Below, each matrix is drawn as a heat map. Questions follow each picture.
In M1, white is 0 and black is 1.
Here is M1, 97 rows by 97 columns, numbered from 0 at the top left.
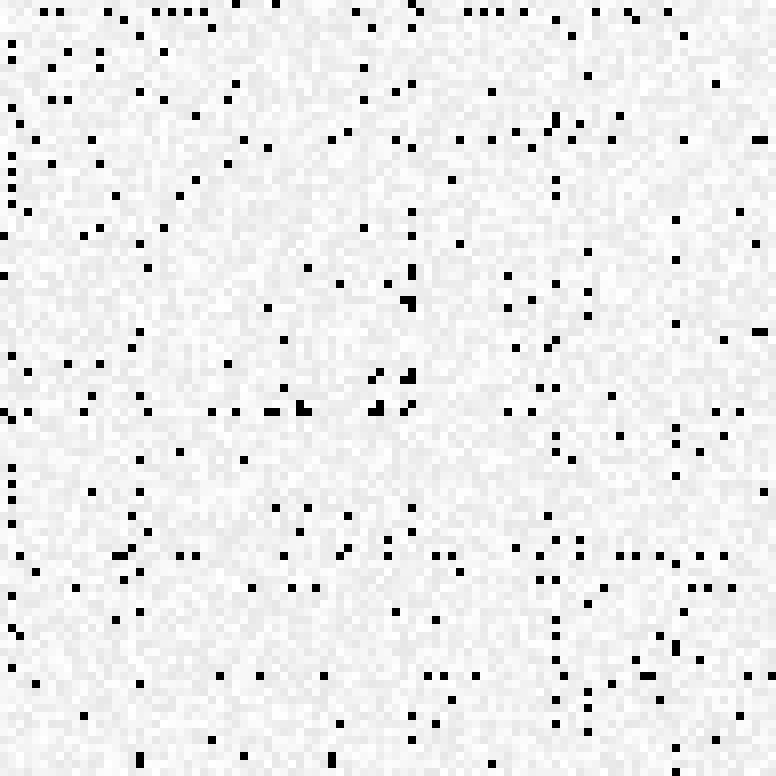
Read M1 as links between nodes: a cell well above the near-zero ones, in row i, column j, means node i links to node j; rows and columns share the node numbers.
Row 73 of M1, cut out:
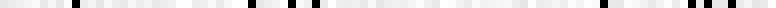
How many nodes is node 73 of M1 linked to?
8
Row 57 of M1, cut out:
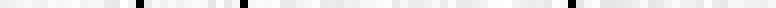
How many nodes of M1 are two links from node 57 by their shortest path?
9
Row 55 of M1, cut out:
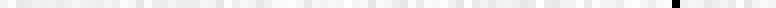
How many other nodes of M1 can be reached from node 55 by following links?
11
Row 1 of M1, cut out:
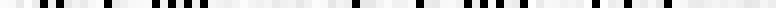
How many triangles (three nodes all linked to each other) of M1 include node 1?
0
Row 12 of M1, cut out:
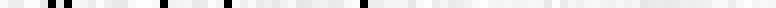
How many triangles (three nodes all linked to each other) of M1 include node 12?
5
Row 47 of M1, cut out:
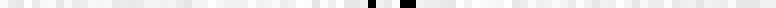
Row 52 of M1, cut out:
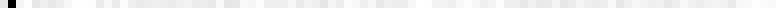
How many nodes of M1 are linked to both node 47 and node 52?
0
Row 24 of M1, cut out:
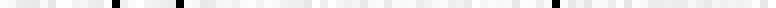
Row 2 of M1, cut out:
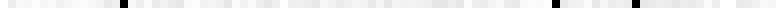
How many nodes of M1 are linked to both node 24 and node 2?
1
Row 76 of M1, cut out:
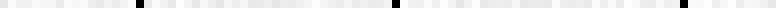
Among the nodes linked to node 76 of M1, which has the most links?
node 17
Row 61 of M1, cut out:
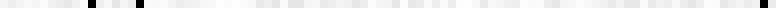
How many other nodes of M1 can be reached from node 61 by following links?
12
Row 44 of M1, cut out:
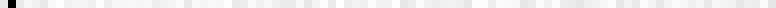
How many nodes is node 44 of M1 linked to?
1
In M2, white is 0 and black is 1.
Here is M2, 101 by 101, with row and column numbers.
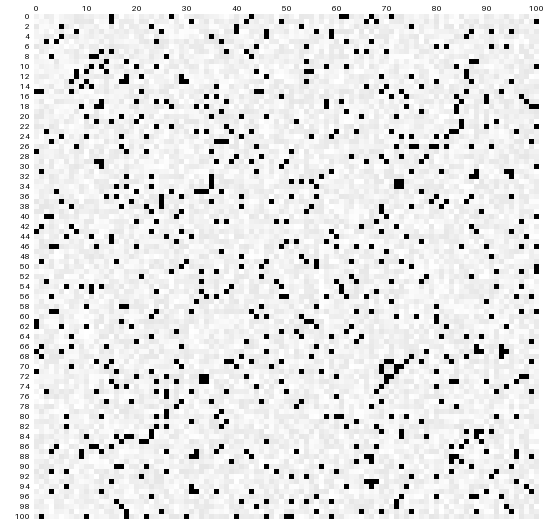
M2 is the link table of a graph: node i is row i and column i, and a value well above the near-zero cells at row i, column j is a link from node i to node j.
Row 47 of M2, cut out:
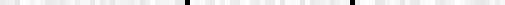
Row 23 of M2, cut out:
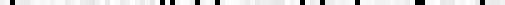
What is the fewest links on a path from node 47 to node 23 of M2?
4
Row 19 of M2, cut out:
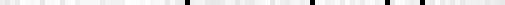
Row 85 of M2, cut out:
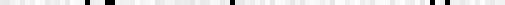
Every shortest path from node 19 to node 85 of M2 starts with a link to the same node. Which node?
node 37
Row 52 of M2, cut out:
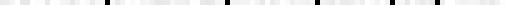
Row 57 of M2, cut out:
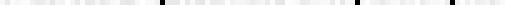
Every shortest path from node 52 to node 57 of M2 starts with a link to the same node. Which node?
node 87
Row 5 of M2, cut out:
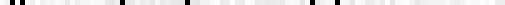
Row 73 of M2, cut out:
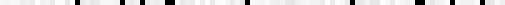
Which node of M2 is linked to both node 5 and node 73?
node 24
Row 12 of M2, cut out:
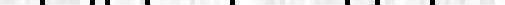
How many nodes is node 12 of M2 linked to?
8
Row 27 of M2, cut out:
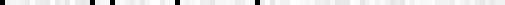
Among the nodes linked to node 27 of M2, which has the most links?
node 18
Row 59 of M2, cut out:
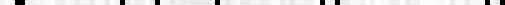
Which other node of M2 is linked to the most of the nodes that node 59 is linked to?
node 46
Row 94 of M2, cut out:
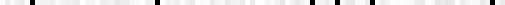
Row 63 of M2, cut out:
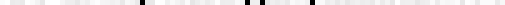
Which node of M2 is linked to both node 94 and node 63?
node 62
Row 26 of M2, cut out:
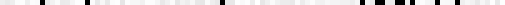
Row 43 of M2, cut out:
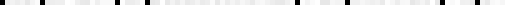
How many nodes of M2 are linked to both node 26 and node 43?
1
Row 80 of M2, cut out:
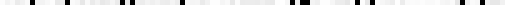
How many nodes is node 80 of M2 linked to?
12
